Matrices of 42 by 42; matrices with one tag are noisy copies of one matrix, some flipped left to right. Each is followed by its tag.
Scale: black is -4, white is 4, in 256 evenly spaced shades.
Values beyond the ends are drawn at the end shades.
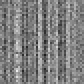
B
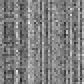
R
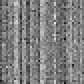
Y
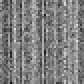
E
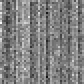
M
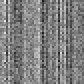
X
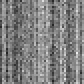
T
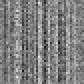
B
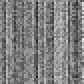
M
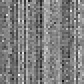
X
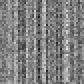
B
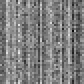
E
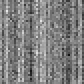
T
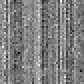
X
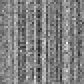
B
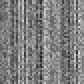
X
